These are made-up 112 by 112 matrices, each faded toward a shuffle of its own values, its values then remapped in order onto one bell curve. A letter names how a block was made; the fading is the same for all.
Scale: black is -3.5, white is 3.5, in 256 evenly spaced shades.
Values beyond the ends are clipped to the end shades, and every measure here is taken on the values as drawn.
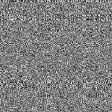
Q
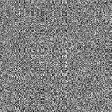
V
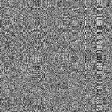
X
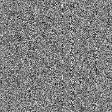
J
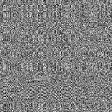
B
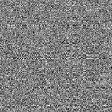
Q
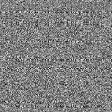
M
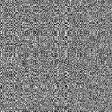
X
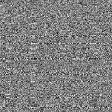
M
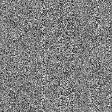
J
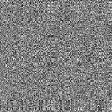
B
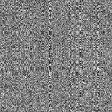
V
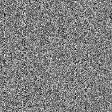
J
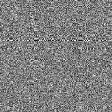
M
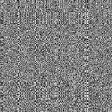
X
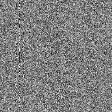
J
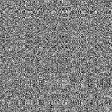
B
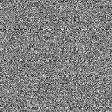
M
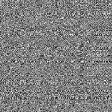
Q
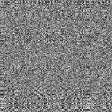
Q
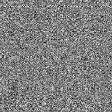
M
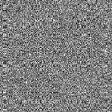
B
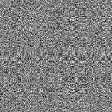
B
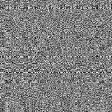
Q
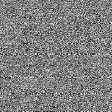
M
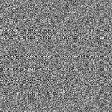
Q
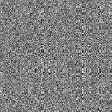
V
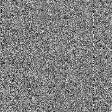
J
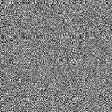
B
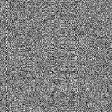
V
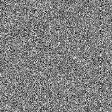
J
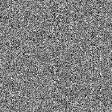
J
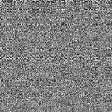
Q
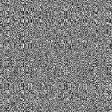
V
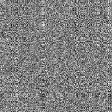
V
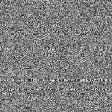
M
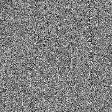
J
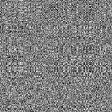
B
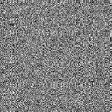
V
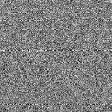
M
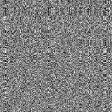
V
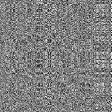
V
